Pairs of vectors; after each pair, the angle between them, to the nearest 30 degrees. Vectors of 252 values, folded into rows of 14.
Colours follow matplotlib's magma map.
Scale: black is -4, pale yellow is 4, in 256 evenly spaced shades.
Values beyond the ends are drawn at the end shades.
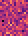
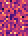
90 degrees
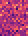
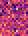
150 degrees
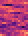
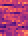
30 degrees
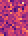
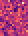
30 degrees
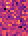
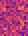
120 degrees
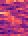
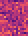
120 degrees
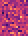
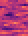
90 degrees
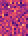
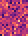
150 degrees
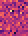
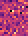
150 degrees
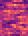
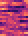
120 degrees
